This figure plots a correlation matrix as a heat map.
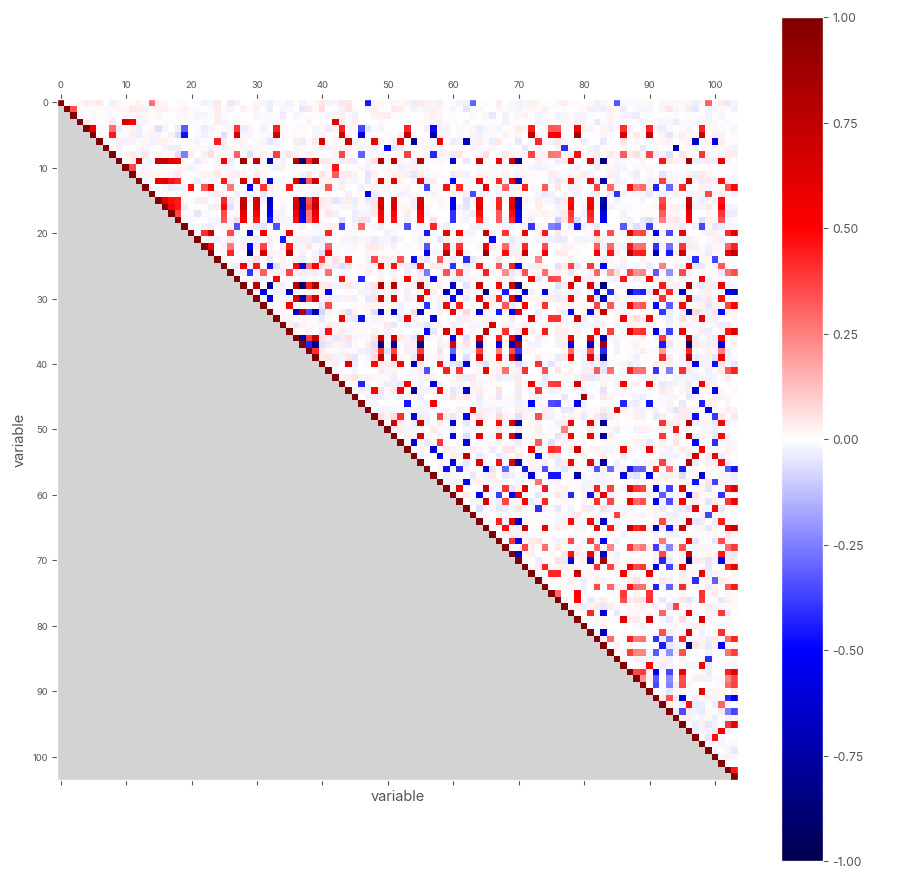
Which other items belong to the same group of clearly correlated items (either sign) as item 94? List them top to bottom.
7, 50, 77
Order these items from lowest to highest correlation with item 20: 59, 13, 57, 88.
57, 88, 13, 59
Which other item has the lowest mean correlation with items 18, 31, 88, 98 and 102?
29
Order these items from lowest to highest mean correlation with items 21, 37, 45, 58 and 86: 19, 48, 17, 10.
17, 19, 10, 48
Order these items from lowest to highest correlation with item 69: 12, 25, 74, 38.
74, 38, 25, 12
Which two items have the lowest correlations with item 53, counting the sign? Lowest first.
57, 46
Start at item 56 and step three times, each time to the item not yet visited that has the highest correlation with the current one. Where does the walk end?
93
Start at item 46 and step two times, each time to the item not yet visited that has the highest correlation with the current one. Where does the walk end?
19
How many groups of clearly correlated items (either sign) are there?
10
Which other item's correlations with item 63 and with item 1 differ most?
47
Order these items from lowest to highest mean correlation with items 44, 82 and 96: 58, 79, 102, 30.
79, 102, 58, 30
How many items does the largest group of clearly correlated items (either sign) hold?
28
